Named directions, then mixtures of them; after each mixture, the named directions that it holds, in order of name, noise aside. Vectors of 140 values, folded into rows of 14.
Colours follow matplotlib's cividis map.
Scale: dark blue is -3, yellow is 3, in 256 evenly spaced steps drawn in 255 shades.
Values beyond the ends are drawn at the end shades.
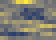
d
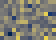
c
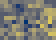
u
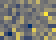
c, u.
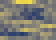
d.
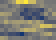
d.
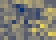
d, u.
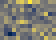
c, d.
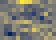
c, d.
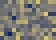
c.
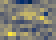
c, d.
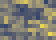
d, u.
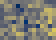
u.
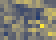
d, u.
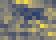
d, u.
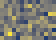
c.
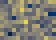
c, u.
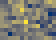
c, u.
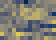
c, d.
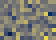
c.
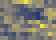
d, u.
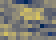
d, u.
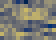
c, d.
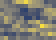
d, u.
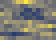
d.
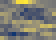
d.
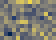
c, d.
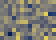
c.
